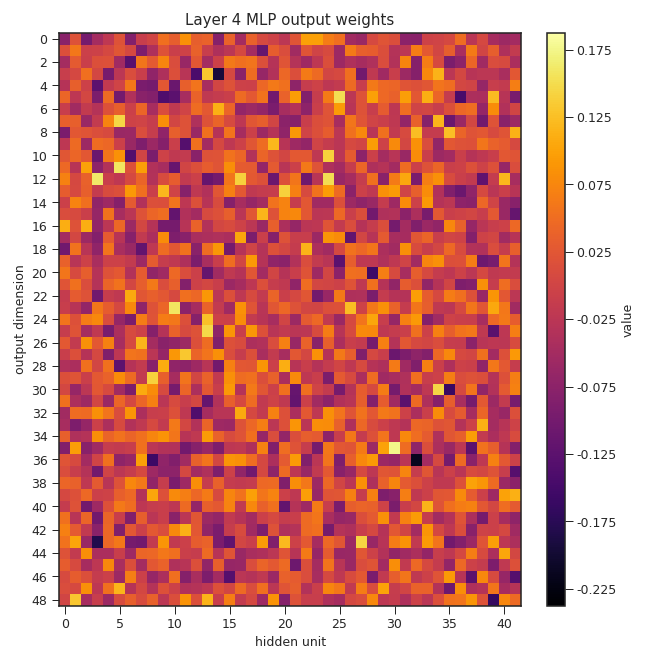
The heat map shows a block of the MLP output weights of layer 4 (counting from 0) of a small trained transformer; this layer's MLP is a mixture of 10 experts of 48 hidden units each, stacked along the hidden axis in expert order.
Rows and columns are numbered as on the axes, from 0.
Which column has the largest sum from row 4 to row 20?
24
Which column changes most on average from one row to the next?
35
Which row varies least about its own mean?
1
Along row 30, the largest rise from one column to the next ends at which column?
7
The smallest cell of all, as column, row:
32, 36
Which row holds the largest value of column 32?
8
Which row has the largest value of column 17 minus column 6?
2
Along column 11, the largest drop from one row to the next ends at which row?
28
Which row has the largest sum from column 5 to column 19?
39
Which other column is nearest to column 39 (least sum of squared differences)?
4
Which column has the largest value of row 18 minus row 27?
31
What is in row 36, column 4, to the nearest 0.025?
0.05
